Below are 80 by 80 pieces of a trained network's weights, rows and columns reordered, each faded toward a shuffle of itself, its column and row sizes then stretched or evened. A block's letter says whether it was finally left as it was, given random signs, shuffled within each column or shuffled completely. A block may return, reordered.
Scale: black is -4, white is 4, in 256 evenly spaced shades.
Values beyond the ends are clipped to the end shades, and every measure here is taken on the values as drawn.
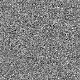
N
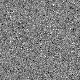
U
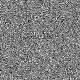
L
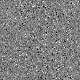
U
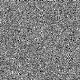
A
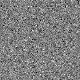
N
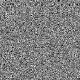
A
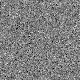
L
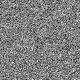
L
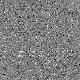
A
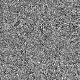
N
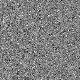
U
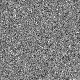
L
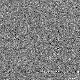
N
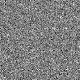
A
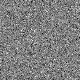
U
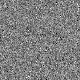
U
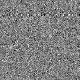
A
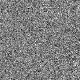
N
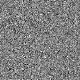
N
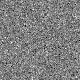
L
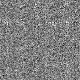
A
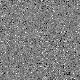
N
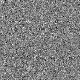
A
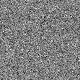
L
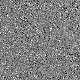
N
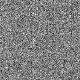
A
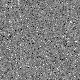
L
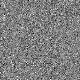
A
